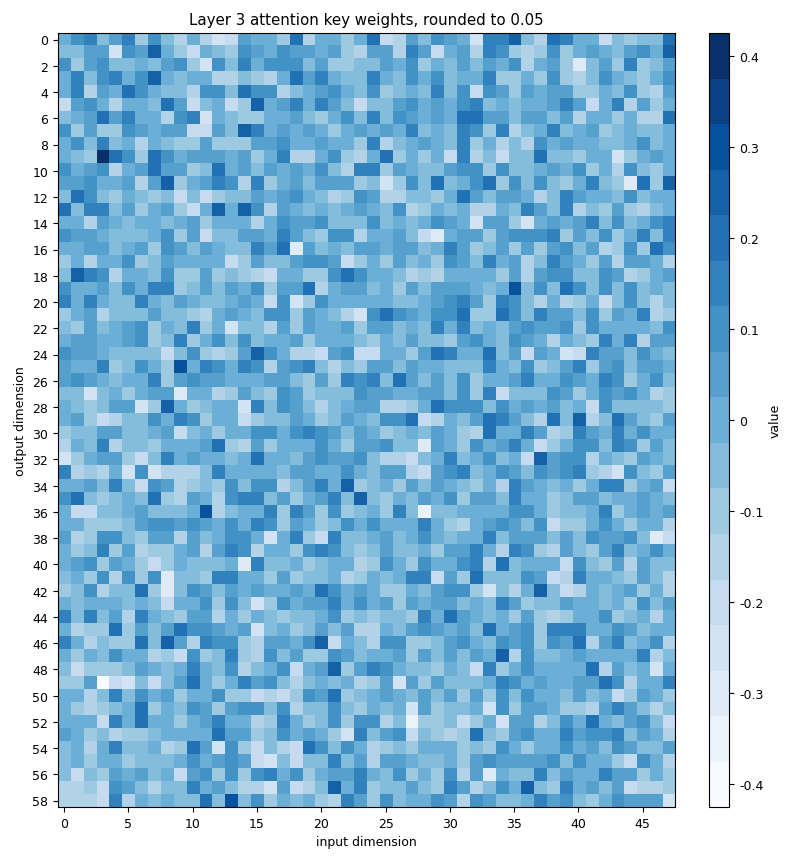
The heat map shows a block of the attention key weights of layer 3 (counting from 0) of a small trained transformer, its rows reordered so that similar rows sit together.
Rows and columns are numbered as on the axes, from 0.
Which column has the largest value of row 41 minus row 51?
27
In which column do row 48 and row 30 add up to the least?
32
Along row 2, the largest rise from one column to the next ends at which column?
12
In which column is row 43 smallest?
15
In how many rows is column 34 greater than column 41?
33
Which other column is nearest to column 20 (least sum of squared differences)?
19
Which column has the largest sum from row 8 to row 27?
31
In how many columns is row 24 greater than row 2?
17
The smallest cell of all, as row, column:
49, 3
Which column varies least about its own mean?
30
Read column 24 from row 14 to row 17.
0.1 0 0.05 0
